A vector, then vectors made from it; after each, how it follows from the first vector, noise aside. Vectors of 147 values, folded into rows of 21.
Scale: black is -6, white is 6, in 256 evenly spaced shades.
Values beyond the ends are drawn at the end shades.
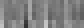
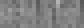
reversed, negated, shrunk.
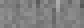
reversed, negated, shrunk.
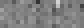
reversed, negated, partly zeroed.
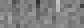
reversed, negated, partly zeroed.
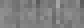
reversed, negated, shrunk.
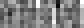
reversed, scaled up.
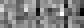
wrapped around, negated, scaled up.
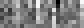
reversed, scaled up.
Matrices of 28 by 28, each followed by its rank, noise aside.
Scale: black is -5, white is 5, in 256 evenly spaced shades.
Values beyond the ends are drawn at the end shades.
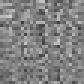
four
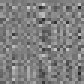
three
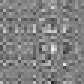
three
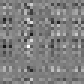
two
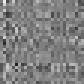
three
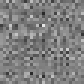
four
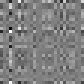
two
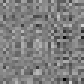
four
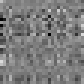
three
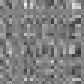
three
